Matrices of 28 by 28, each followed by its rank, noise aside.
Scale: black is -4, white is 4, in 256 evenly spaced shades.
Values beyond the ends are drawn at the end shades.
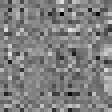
four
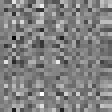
three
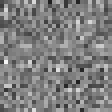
six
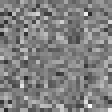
five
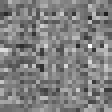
five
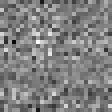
six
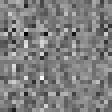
five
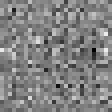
five
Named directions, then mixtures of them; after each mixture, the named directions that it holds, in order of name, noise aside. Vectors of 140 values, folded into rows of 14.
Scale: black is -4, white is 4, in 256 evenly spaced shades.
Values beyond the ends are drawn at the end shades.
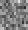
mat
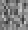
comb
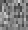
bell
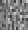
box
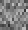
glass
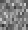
bell, glass.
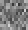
glass.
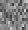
box, glass.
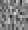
box, comb.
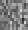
box, comb.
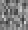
comb.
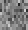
bell, glass.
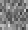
glass.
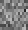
glass.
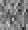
comb, glass.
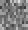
mat.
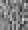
box, comb.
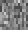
bell.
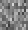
glass, mat.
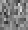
bell, comb.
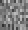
box, glass.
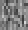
bell, comb.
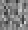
comb.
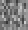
comb.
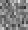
mat.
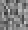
comb.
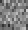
box, glass.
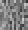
box, comb.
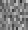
box.
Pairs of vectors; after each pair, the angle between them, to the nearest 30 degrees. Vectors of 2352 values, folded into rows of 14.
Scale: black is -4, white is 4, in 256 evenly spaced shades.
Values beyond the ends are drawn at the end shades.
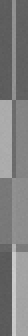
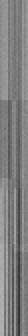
120 degrees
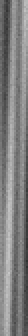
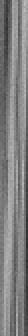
30 degrees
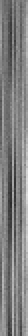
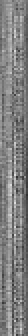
150 degrees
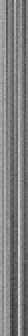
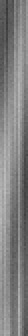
60 degrees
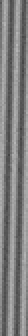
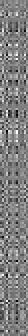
90 degrees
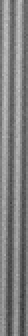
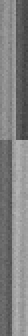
90 degrees
